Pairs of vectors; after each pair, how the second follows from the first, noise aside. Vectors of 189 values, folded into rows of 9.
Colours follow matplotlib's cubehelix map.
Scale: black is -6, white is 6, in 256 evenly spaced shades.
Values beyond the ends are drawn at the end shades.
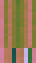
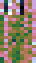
reversed, scaled up.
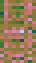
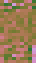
reversed, negated, partly zeroed.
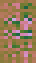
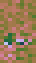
reversed, negated, partly zeroed.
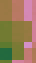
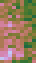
negated.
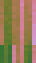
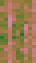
wrapped around, shrunk.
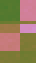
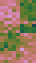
negated.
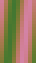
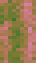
wrapped around, shrunk.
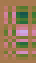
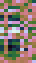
reversed, scaled up.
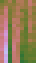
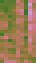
reversed, shrunk.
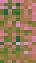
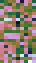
reversed, scaled up.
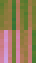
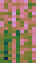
negated.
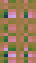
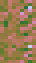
reversed, negated, partly zeroed.
